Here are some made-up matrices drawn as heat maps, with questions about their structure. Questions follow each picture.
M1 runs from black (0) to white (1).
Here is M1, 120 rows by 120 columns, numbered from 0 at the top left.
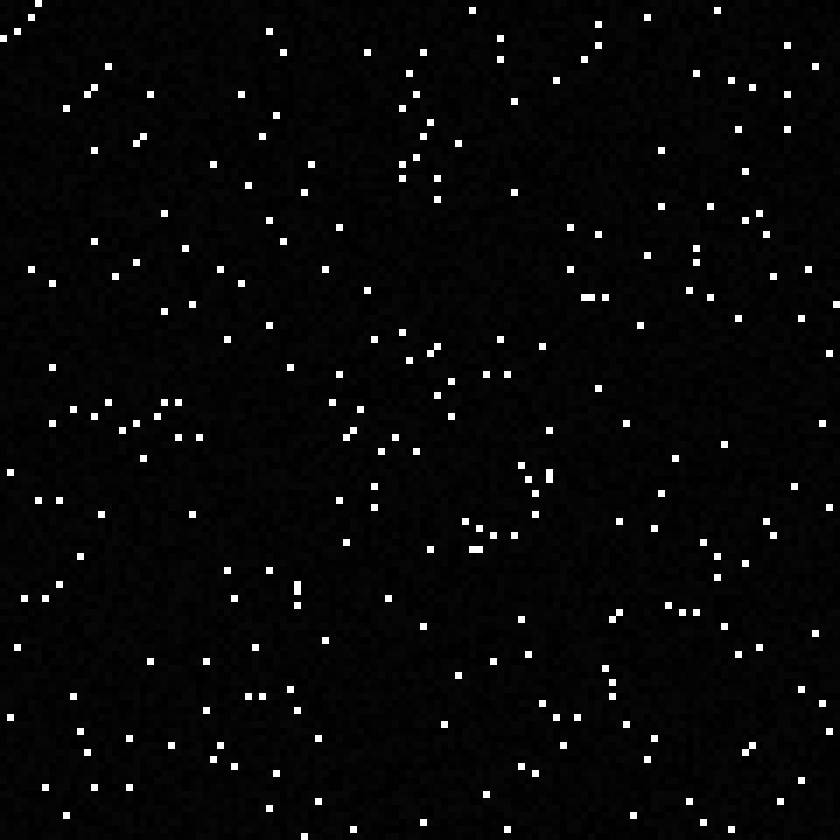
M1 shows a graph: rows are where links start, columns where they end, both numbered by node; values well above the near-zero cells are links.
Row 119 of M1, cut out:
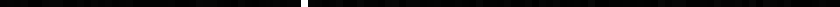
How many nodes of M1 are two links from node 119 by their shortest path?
1
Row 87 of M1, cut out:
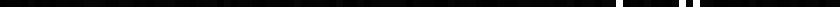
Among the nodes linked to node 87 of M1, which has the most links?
node 99
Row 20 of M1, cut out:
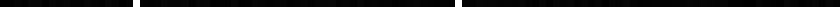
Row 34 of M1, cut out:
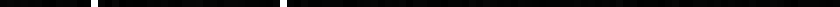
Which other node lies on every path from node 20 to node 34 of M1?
node 19
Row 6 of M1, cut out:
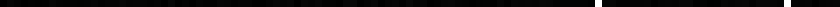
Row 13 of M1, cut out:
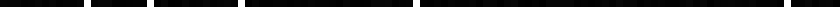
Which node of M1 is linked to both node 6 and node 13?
node 112
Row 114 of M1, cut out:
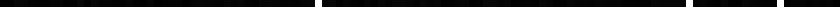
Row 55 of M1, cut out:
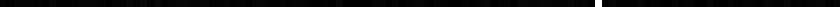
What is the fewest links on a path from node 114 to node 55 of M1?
7
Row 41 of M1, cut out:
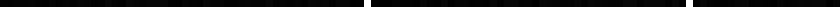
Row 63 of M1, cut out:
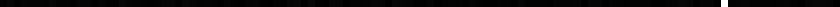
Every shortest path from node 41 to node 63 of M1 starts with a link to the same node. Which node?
node 52
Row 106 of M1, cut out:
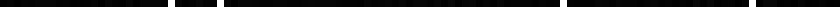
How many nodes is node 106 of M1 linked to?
4
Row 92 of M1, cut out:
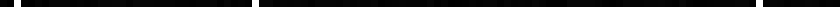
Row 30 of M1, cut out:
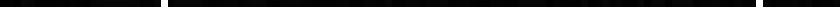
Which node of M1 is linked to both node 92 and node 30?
node 108
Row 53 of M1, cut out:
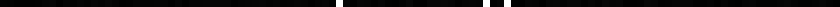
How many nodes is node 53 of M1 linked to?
3
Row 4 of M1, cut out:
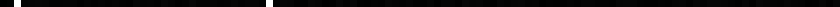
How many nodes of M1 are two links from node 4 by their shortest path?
5
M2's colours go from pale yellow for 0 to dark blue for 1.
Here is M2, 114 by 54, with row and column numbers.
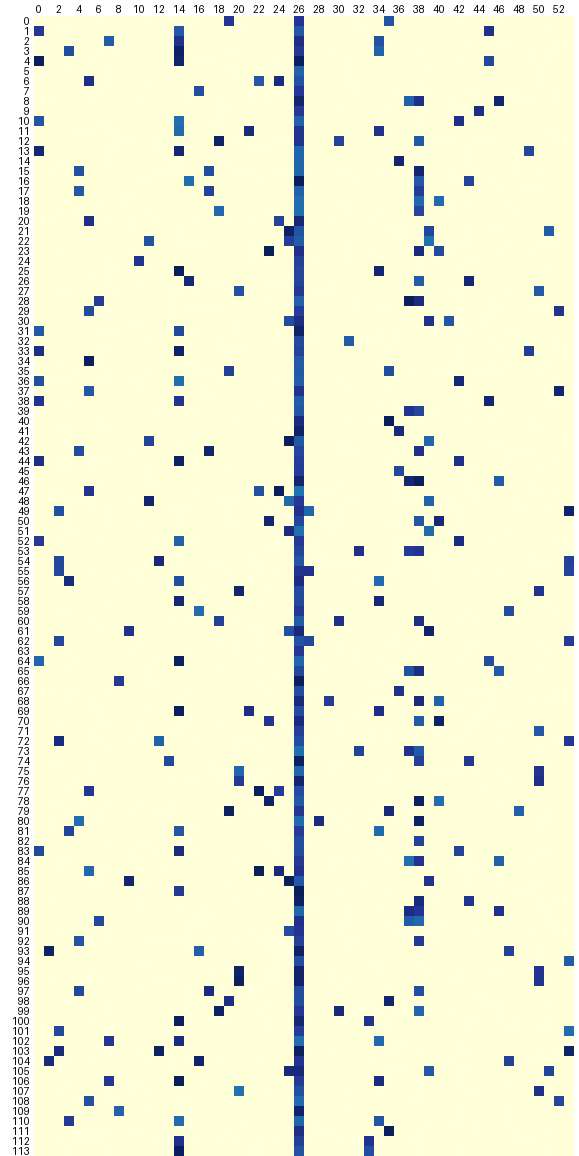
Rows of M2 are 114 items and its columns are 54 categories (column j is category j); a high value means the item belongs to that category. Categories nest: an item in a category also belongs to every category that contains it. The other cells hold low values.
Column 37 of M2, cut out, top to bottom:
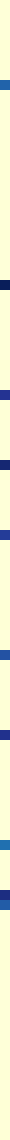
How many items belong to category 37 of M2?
10
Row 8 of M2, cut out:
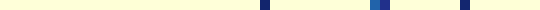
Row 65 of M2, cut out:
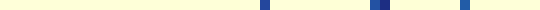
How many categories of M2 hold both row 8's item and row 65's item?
4
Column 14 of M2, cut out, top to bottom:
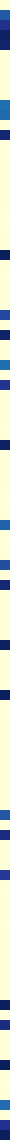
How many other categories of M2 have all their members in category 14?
9
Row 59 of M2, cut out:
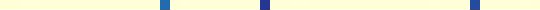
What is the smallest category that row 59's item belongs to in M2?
47
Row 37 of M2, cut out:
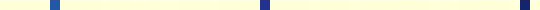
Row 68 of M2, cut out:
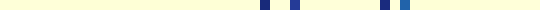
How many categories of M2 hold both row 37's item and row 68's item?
1
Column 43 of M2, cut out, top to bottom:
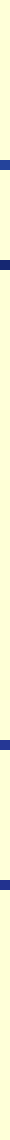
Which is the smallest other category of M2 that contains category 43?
38
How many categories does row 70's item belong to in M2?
4
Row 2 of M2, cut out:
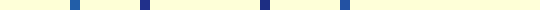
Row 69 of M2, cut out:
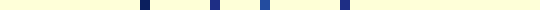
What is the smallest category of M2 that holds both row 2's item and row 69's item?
34
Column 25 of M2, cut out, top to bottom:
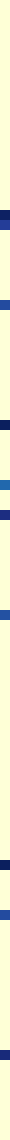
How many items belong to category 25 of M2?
10
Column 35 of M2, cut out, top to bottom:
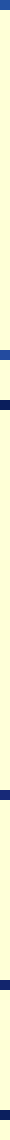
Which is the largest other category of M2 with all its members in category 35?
19
